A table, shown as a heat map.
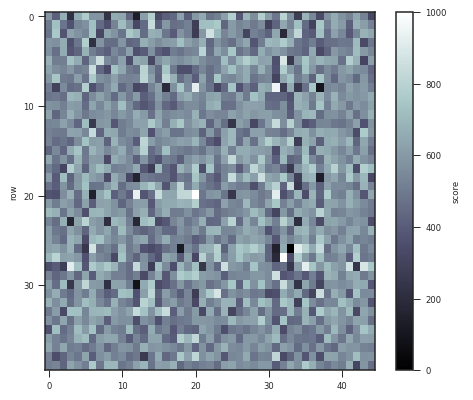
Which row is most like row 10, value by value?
24
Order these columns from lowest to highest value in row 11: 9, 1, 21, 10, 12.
1, 21, 9, 10, 12
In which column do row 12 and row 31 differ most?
31
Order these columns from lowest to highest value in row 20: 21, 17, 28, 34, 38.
21, 28, 17, 34, 38
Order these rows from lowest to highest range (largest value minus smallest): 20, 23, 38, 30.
38, 23, 30, 20
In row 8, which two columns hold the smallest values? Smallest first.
37, 16
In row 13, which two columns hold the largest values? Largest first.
6, 43
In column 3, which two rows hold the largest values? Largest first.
28, 17
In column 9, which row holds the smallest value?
27
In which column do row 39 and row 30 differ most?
12
